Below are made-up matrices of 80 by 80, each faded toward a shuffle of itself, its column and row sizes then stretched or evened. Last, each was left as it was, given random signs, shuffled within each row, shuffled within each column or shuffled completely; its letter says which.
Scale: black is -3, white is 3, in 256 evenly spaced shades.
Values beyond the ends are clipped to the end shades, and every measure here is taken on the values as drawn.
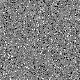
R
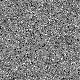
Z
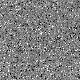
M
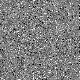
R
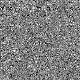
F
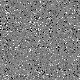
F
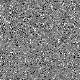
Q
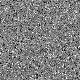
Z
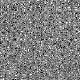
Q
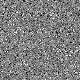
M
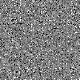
F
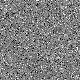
Z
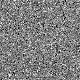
R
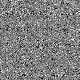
M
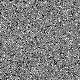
Z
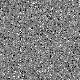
R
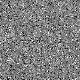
F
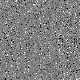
R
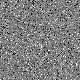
Z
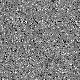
M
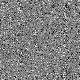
R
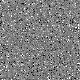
F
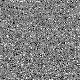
M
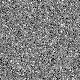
Z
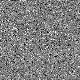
M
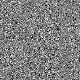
F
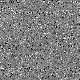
M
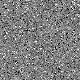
R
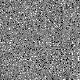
F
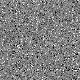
F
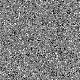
M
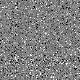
F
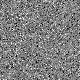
Z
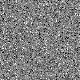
R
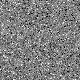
Z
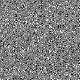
Q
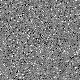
Z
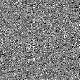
Q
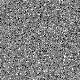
R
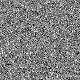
M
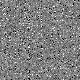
R
